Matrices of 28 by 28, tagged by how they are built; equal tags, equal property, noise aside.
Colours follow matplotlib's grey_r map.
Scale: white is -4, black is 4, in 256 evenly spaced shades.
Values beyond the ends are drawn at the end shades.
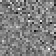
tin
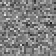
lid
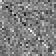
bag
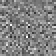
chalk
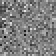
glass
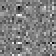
chalk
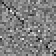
bag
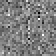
glass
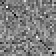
bag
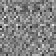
lid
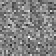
lid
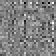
chalk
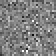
glass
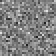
lid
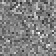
tin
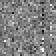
glass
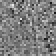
tin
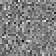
chalk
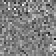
tin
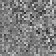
tin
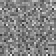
lid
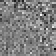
tin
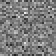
chalk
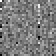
glass
